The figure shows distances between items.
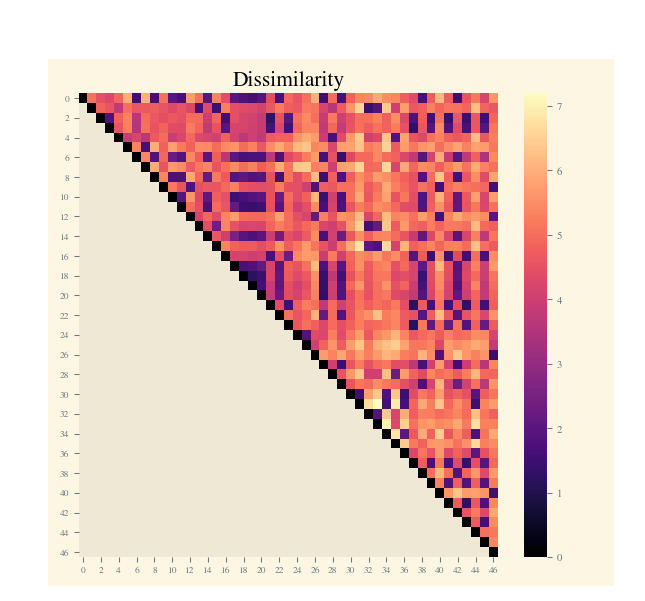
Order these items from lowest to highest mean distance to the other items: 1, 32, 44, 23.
23, 1, 32, 44
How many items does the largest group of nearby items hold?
15
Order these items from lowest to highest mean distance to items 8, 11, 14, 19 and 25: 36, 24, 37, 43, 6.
6, 24, 37, 43, 36
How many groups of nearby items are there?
8
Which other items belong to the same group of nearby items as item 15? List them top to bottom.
1, 13, 32, 33
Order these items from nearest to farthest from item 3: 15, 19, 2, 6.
2, 6, 19, 15
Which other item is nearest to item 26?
46
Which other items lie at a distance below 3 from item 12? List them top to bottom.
9, 26, 40, 46
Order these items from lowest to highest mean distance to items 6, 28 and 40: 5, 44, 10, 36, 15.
10, 15, 5, 36, 44
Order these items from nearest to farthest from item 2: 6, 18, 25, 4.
6, 18, 4, 25
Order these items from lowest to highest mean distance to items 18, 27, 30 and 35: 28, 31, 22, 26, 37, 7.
22, 28, 37, 31, 7, 26
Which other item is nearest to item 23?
37
